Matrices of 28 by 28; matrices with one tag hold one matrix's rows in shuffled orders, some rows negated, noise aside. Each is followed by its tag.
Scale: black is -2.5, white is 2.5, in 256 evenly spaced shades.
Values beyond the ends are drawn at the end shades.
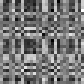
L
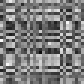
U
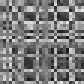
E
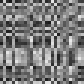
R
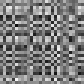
R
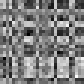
E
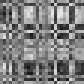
E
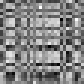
U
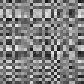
R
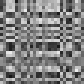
U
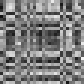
U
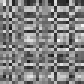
E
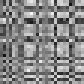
E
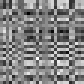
E
